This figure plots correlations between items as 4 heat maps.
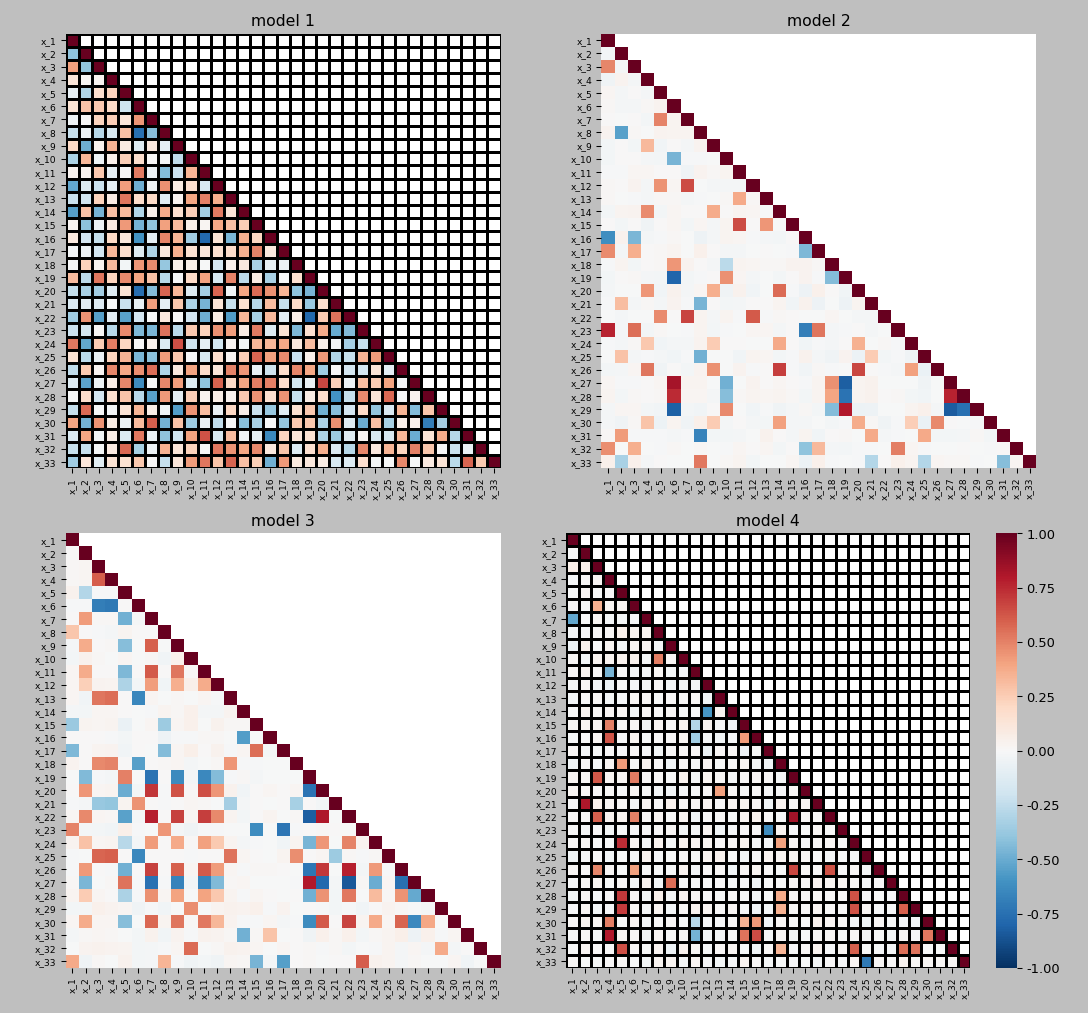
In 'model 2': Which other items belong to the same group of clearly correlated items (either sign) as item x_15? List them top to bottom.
x_11, x_13
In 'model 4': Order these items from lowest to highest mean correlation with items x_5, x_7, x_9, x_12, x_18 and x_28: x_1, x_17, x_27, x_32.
x_1, x_17, x_27, x_32
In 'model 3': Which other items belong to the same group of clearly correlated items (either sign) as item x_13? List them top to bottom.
x_3, x_4, x_6, x_18, x_21, x_25
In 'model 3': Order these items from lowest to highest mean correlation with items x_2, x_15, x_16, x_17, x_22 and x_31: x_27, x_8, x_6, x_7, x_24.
x_27, x_8, x_6, x_24, x_7
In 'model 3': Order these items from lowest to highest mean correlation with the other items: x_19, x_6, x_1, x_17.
x_19, x_6, x_17, x_1
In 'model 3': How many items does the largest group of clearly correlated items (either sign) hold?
14
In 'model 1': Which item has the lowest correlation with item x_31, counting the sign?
x_16
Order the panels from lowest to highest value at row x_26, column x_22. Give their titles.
model 1, model 2, model 4, model 3
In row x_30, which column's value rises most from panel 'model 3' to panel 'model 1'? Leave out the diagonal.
x_19
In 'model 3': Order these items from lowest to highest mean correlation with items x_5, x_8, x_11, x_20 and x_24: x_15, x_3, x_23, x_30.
x_15, x_3, x_23, x_30
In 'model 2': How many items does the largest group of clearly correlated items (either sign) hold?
7
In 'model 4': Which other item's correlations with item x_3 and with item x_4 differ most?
x_31
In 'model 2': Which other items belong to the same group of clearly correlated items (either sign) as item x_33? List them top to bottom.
x_2, x_8, x_21, x_25, x_31
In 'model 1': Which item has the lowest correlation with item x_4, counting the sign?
x_23
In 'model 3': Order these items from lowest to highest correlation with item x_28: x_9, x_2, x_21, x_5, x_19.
x_19, x_5, x_21, x_2, x_9
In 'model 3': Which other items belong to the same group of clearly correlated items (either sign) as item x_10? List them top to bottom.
x_29, x_32
